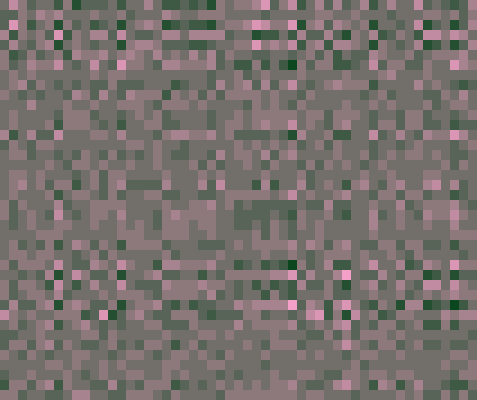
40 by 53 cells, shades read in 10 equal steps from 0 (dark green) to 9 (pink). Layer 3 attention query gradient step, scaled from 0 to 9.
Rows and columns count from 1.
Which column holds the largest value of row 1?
30
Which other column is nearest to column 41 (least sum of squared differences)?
3
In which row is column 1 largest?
32
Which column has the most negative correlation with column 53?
10
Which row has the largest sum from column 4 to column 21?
7
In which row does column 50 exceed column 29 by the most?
4
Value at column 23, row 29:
6
